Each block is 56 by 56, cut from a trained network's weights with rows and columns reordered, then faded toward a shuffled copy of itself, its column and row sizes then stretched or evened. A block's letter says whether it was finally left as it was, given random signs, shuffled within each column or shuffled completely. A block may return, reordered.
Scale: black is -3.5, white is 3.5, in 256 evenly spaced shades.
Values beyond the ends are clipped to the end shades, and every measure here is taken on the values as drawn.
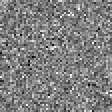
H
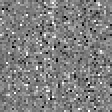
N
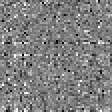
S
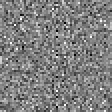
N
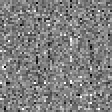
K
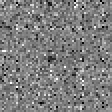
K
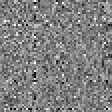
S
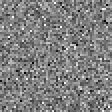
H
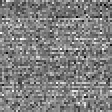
S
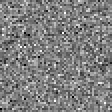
H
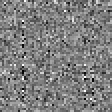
K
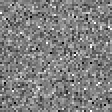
H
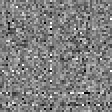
K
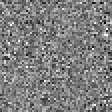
K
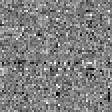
S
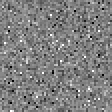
H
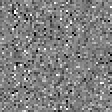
N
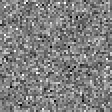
H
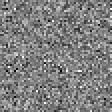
K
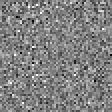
K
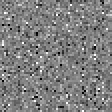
N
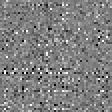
S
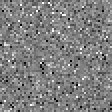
H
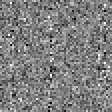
N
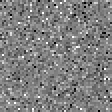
H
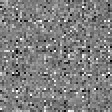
K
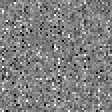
N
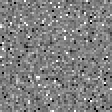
H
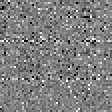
S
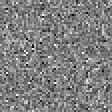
N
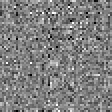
S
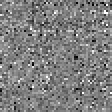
K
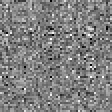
S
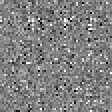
K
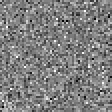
H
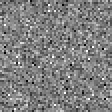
H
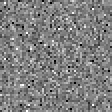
H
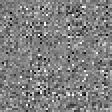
S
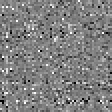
K
